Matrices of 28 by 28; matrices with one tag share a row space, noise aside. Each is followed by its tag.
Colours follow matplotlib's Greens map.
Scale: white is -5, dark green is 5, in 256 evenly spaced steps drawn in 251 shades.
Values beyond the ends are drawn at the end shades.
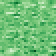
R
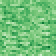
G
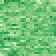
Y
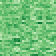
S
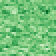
G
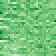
Y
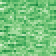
Y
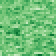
S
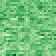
G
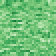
G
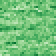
Y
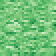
R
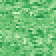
S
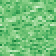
S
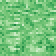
S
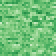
S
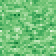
S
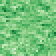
G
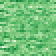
Y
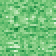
R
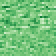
G
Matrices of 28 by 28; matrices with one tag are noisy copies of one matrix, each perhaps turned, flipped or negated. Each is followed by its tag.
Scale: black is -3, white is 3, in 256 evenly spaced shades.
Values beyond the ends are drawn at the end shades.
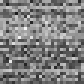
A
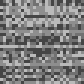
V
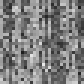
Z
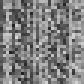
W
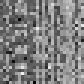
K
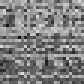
K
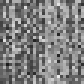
A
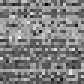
A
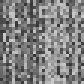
A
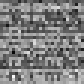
W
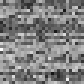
Z
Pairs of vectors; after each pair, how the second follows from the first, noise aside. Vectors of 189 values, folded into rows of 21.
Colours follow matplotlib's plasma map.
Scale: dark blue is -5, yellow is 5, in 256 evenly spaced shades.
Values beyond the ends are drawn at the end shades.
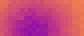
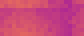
wrapped around, negated, shrunk.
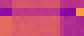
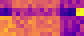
scaled up.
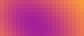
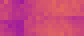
wrapped around, negated, shrunk.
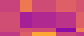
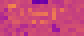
reversed, negated, partly zeroed.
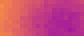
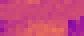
wrapped around, negated, partly zeroed.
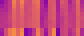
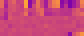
reversed, negated, partly zeroed.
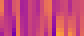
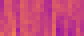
negated, shrunk.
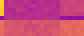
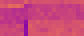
wrapped around, negated, shrunk.
